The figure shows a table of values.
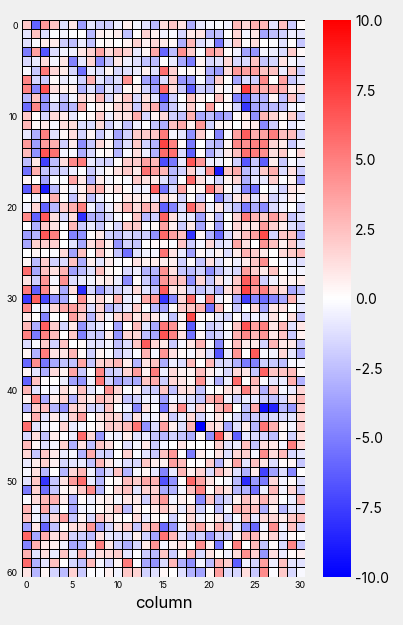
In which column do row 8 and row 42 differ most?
27
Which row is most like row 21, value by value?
29
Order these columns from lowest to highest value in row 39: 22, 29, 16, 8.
22, 16, 29, 8
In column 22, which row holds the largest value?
42
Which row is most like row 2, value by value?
19
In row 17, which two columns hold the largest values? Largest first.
18, 5
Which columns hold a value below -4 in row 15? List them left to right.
2, 15, 16, 24, 26
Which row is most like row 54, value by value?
46
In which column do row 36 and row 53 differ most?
5
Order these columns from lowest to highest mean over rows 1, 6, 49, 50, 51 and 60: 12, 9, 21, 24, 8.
24, 8, 9, 12, 21
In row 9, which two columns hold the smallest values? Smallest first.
24, 0
